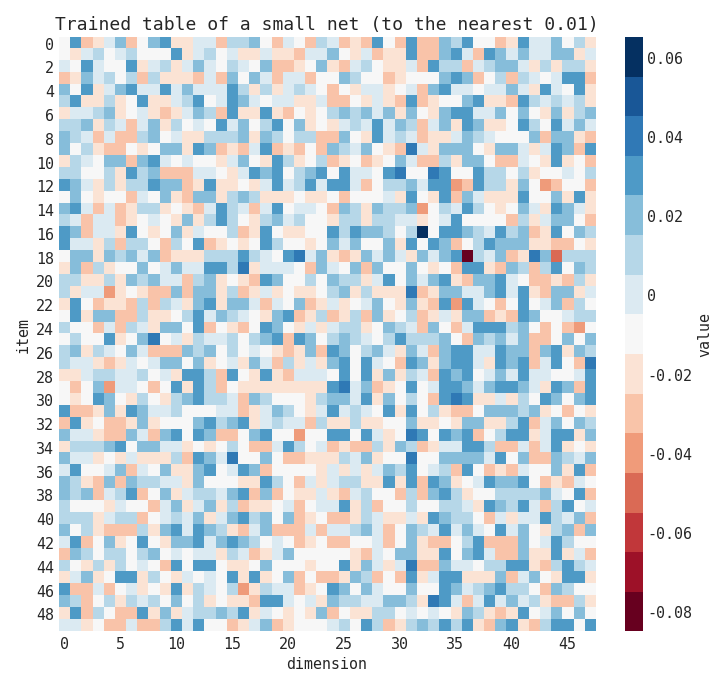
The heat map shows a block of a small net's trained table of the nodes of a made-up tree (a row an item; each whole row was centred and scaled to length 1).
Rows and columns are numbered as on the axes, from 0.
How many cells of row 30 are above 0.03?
1
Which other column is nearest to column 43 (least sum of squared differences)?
11
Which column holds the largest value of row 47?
33
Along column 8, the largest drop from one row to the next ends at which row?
26
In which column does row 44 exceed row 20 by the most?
45
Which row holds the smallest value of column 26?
34
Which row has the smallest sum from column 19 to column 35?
42
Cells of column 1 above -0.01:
35
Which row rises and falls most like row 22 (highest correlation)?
13
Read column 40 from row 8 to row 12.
-0.01 0.02 -0.03 -0.01 -0.02
